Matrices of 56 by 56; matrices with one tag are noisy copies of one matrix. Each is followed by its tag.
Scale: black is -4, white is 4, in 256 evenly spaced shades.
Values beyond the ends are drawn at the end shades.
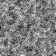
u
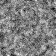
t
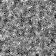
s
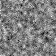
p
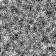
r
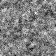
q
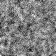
u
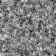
s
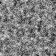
s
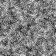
u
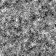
q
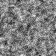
u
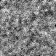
q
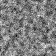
r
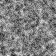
t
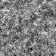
q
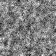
u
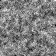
q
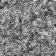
q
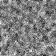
r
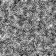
s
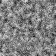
s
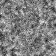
t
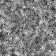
t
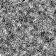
p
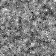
q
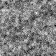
q
